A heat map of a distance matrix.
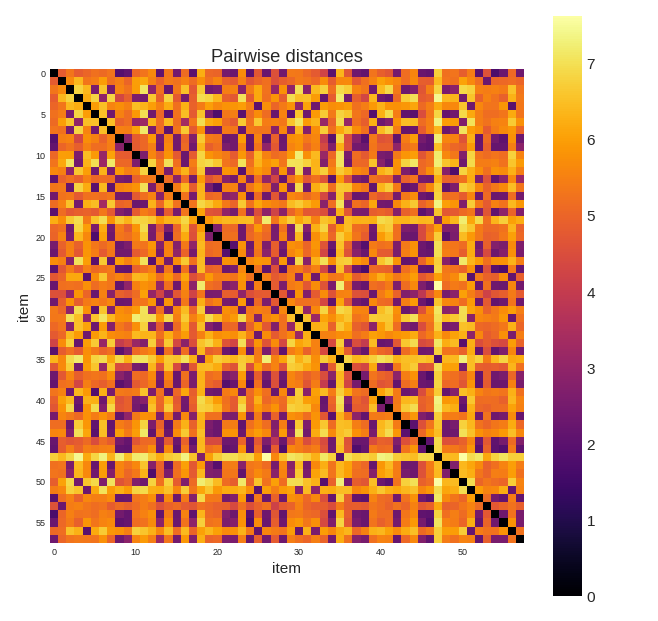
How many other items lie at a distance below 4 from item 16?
9
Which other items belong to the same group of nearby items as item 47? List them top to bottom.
18, 35
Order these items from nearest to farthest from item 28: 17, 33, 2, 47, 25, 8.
8, 17, 33, 25, 2, 47
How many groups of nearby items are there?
6
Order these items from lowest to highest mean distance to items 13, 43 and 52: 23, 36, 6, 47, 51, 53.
23, 53, 36, 6, 51, 47
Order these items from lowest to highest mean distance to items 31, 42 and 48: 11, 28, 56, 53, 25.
28, 53, 25, 56, 11
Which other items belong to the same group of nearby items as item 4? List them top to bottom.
25, 30, 32, 51, 56
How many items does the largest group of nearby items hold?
21
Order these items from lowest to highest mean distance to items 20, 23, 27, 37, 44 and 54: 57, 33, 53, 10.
57, 53, 10, 33
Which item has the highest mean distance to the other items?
47
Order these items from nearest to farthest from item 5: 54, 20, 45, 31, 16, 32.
20, 31, 45, 54, 32, 16
